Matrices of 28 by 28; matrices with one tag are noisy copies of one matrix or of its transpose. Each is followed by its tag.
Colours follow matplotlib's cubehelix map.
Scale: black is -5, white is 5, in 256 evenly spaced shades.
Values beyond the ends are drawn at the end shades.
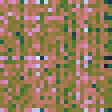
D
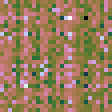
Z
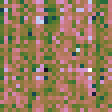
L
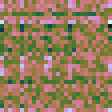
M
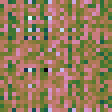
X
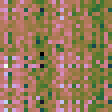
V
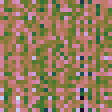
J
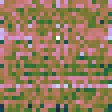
D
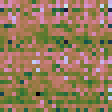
V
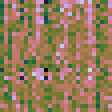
L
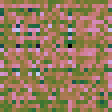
X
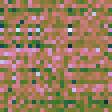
X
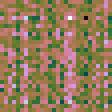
Z
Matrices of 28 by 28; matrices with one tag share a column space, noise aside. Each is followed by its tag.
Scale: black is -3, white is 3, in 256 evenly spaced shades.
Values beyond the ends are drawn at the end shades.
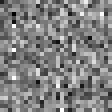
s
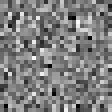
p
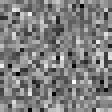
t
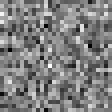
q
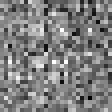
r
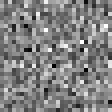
q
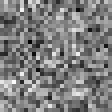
t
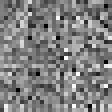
p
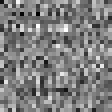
q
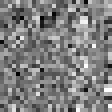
p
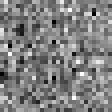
r
